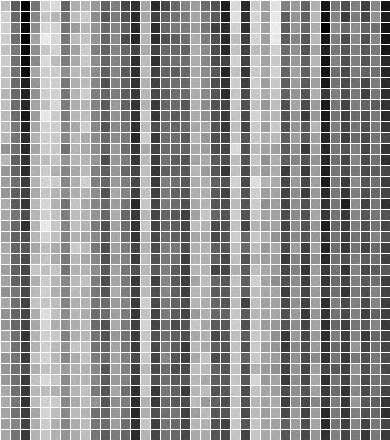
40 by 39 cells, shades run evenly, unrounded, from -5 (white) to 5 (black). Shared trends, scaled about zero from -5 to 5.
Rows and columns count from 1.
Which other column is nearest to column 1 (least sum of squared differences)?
28
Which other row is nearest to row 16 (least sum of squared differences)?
18
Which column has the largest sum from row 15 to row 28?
33
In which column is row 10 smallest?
6
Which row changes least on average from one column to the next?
34
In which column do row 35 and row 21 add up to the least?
5
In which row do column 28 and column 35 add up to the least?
3
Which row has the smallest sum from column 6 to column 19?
17
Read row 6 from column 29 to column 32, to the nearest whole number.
1 -1 1 -2
